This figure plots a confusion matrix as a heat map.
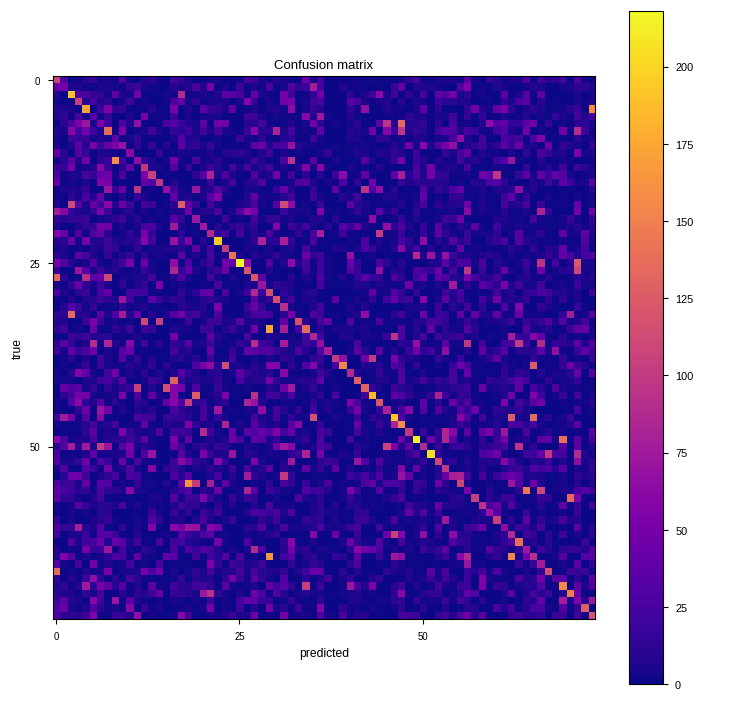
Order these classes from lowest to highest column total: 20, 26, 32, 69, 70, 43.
70, 43, 20, 26, 69, 32
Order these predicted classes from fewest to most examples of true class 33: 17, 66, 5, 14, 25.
17, 66, 25, 5, 14
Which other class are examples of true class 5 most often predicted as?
36
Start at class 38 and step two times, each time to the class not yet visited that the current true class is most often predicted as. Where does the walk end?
19
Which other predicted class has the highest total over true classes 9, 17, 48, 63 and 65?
32
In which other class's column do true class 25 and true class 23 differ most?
71
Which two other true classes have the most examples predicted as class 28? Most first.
22, 45
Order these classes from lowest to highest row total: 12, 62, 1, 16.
16, 1, 12, 62
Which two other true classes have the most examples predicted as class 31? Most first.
17, 54
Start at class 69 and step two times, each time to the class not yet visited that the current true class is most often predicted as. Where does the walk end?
29
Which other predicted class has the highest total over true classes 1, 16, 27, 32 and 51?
0
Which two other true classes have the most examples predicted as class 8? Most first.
11, 71
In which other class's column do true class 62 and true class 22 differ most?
46
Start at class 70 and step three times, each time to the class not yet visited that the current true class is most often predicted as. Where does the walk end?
18
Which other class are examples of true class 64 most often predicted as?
27
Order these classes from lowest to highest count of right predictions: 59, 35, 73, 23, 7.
59, 35, 23, 73, 7
